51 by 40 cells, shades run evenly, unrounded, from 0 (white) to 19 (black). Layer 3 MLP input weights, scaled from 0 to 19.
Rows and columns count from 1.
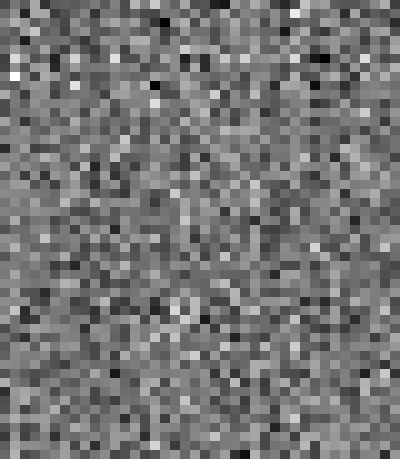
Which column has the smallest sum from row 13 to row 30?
26
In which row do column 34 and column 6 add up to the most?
7
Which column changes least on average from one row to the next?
38
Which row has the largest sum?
42
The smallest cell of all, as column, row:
2, 9
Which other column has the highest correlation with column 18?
11
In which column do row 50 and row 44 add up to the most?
10
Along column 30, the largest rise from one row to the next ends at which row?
3
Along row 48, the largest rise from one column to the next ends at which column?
28
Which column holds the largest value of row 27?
20
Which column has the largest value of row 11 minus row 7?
23
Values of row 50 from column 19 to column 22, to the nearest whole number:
11 12 10 11
